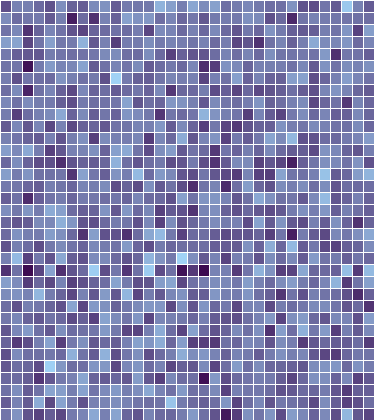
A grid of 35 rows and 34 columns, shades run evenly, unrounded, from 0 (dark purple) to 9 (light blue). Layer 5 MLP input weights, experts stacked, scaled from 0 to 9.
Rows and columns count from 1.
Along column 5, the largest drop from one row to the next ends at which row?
32
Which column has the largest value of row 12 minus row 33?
27
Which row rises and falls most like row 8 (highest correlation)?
4
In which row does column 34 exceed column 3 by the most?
23
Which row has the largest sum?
1
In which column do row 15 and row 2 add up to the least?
7
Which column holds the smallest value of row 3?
3
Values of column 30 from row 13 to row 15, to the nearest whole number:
6 6 8
